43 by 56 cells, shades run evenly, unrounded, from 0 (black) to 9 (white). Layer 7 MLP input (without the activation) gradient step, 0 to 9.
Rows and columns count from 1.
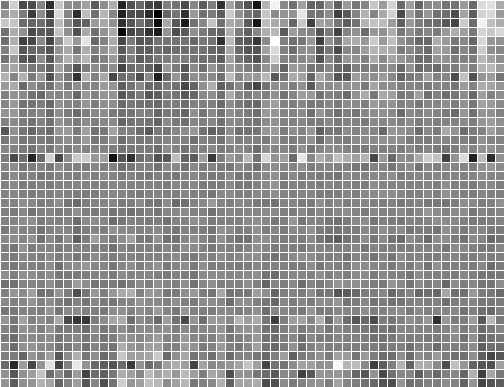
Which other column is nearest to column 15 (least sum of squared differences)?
4
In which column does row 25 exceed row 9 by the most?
18
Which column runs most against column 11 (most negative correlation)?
44
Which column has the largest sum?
54
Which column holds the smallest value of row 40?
55
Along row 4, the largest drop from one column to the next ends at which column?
14
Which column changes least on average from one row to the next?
46
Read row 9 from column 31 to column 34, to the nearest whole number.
3 4 6 6
